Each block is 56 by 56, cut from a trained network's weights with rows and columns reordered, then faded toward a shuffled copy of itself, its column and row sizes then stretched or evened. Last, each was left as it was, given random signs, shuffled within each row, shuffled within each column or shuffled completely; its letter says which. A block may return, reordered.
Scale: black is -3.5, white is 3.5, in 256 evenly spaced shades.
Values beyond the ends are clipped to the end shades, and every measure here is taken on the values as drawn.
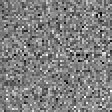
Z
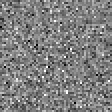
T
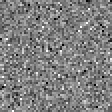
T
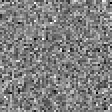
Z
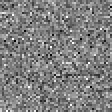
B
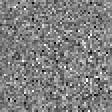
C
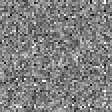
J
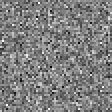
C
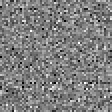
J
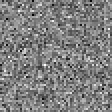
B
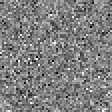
T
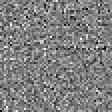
Z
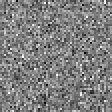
C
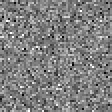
B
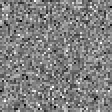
T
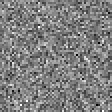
C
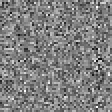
Z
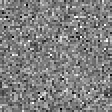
B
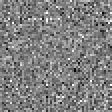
J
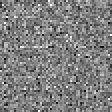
Z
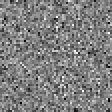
C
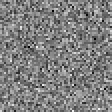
T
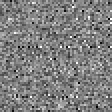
B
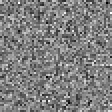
J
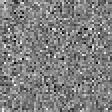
Z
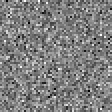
T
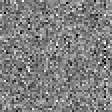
C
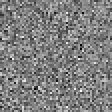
Z
